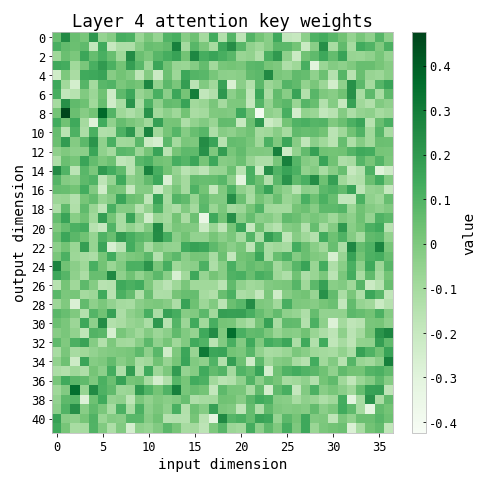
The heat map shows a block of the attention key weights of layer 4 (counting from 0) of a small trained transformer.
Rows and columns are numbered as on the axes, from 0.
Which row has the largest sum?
2
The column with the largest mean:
1
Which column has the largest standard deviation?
32
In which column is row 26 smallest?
34
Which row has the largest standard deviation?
8
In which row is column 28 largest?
15
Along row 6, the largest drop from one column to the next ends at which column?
16
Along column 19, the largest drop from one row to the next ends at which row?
18
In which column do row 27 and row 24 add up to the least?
24
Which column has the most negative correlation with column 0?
14
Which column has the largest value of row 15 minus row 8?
22
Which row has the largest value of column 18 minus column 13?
40
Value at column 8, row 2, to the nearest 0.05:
0.25
